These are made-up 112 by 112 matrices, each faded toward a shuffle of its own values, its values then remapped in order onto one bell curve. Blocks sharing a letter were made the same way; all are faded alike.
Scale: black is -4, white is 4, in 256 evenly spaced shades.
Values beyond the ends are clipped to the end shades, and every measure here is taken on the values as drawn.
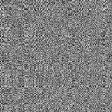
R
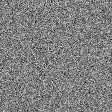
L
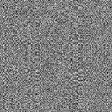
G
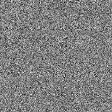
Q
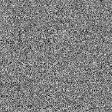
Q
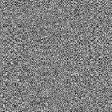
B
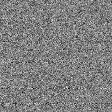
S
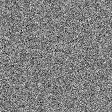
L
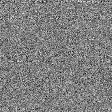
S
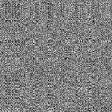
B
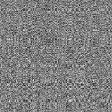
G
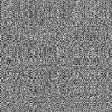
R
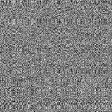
G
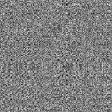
B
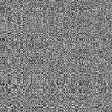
R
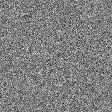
L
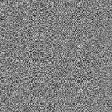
G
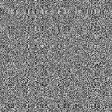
B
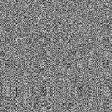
B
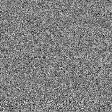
S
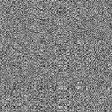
G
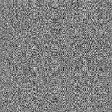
B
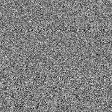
S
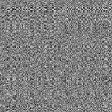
R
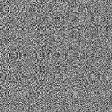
B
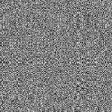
B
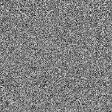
Q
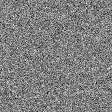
L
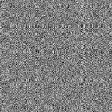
G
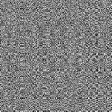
R
